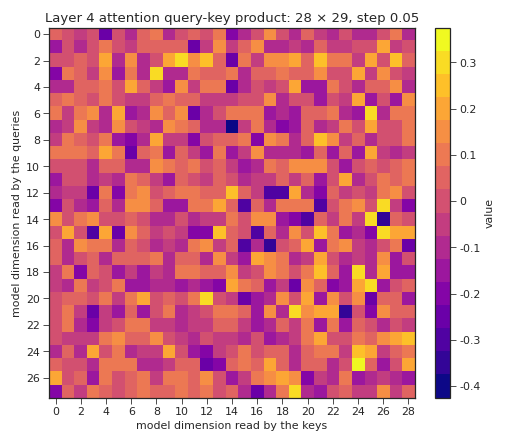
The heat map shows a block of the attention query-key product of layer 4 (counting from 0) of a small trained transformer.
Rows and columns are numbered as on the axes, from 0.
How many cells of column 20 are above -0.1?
21
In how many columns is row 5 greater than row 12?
14
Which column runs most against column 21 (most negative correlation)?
7
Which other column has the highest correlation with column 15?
28
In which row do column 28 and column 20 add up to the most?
23
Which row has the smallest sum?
19
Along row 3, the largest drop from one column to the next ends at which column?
9
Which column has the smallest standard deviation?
1
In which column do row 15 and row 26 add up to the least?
3
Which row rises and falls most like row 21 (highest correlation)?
15
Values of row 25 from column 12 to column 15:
-0.25 -0.2 0.05 0.1
